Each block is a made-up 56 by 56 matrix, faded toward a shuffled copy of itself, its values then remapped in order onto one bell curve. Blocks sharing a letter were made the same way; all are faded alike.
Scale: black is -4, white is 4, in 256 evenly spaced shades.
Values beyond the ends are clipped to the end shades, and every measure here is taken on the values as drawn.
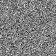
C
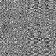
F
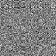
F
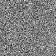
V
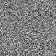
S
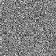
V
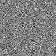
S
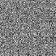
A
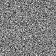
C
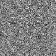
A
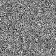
V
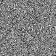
C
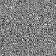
F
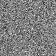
C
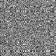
F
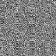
F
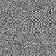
F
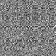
F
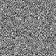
A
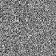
V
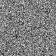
C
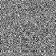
A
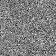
C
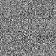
A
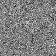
C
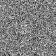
V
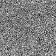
C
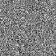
S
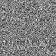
S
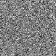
A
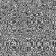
F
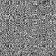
F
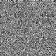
A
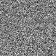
C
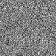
A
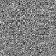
A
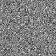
S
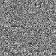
S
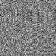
S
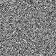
C
